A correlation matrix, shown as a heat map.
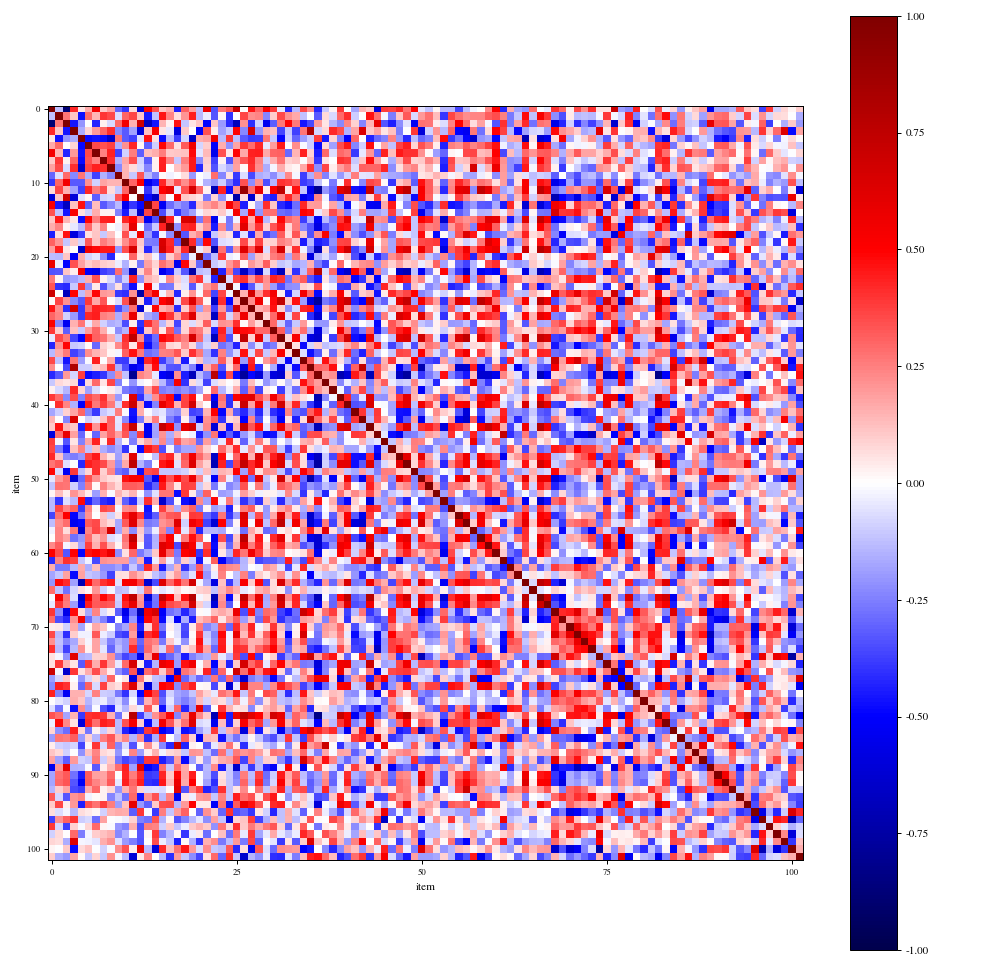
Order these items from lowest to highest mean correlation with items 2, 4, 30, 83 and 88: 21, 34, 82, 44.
21, 44, 34, 82
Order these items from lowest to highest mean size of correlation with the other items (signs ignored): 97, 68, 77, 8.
97, 8, 77, 68
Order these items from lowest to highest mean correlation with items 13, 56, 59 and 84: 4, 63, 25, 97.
4, 63, 97, 25
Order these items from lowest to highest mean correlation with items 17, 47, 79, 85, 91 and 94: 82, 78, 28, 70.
70, 78, 82, 28
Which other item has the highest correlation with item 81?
20
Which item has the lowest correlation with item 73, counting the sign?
44
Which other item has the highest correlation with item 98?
74
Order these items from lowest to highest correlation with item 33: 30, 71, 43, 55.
71, 30, 43, 55
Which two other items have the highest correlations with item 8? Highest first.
57, 60
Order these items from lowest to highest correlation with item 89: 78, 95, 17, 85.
78, 17, 95, 85
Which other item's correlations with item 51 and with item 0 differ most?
2
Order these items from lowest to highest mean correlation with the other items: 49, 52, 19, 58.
52, 49, 58, 19
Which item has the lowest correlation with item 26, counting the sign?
36
